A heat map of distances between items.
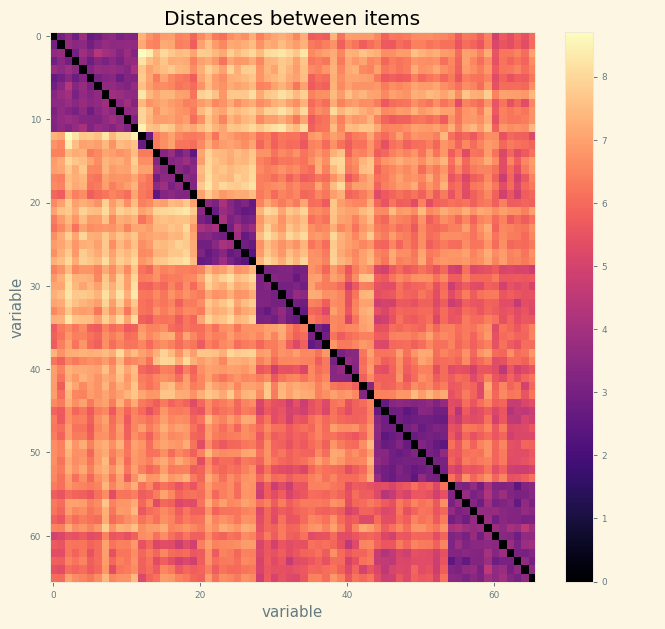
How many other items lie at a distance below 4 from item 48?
9
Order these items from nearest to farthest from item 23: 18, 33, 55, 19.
55, 19, 33, 18
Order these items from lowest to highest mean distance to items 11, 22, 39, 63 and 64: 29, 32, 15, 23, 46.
46, 23, 32, 29, 15
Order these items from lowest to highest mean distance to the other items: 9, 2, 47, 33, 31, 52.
52, 47, 33, 31, 9, 2
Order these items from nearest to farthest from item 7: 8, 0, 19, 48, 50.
0, 8, 19, 48, 50
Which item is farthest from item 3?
12
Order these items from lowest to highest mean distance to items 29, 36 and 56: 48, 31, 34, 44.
34, 31, 44, 48
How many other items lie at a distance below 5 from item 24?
7
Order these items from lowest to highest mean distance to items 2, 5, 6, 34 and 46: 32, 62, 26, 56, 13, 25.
62, 32, 56, 13, 25, 26
